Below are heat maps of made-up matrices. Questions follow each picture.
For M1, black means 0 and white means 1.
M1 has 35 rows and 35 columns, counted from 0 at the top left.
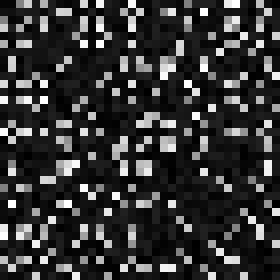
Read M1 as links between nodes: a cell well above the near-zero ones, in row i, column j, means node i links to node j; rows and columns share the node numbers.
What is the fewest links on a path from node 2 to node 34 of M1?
3
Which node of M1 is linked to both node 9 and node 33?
node 20
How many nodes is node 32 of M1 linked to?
10
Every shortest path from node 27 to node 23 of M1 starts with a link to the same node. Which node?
node 22
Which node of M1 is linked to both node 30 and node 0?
node 16
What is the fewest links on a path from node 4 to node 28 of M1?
3
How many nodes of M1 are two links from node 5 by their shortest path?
5
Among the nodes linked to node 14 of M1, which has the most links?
node 18
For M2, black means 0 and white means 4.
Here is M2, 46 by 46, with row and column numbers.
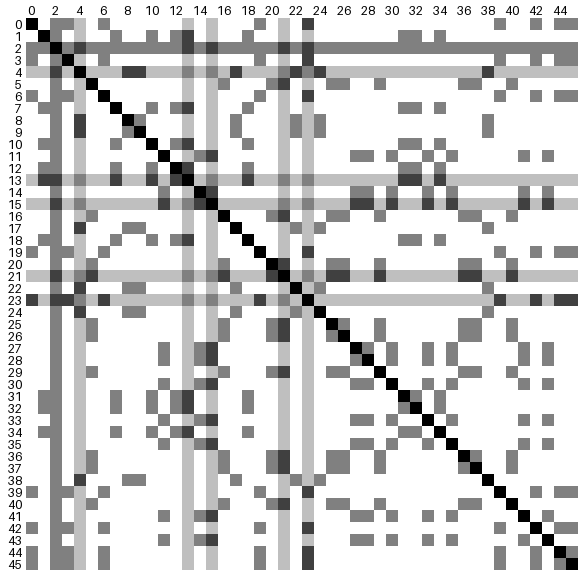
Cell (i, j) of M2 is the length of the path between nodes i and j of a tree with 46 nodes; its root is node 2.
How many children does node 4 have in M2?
6
